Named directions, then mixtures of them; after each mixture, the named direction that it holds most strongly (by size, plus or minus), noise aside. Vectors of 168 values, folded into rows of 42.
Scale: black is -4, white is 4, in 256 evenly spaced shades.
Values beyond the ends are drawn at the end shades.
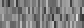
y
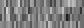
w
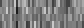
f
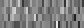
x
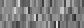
x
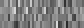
x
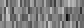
w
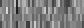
f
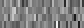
x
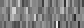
x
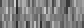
f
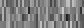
w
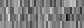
w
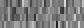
x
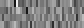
y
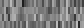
x
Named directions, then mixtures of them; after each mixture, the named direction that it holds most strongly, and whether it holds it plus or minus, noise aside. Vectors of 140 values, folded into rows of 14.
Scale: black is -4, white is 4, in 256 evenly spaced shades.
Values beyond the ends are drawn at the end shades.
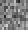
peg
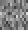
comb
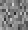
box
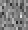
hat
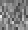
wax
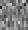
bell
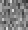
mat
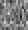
mat, minus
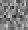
peg, plus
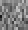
wax, minus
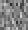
hat, plus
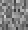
peg, minus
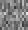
comb, plus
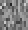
bell, minus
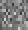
box, minus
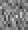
hat, plus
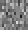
hat, minus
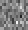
hat, minus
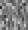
bell, plus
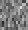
bell, minus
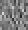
hat, minus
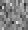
hat, minus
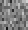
mat, minus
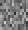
box, plus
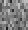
mat, minus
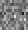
comb, minus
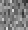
mat, plus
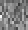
wax, plus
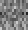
comb, minus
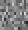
box, plus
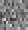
mat, plus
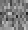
comb, minus
